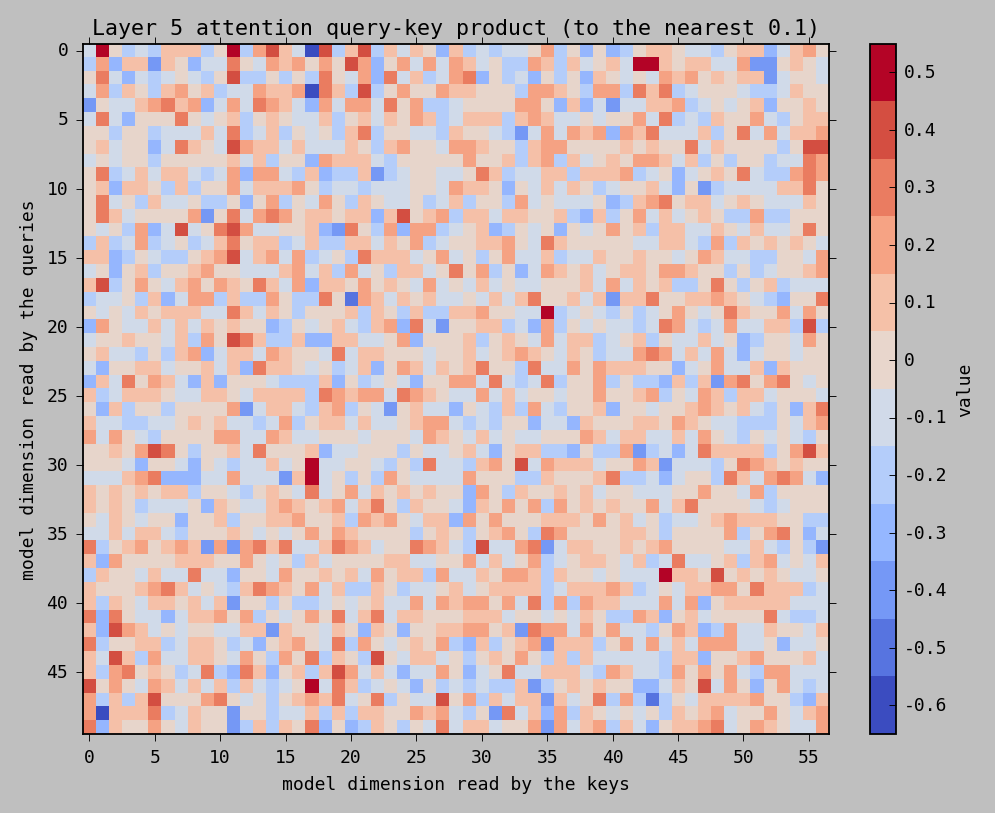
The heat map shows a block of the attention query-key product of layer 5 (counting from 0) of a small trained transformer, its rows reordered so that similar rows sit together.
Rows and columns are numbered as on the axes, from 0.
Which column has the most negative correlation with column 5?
42
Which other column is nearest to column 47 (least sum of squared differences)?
41
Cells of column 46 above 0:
18
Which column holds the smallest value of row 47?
43
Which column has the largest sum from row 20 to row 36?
19
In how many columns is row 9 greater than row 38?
23
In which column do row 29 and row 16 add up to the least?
31
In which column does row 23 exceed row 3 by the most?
17
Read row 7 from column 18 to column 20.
-0.1 -0.1 0.1
